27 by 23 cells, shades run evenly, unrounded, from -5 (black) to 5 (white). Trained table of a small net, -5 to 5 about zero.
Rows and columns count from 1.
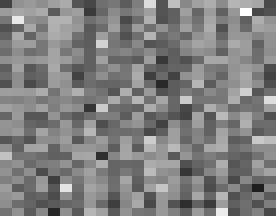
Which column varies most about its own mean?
13
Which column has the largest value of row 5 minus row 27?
5
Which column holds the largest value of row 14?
9
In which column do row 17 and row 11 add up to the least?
14
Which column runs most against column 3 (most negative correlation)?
17
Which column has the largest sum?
6
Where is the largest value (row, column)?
2, 21
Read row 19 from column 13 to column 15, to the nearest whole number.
2 1 2
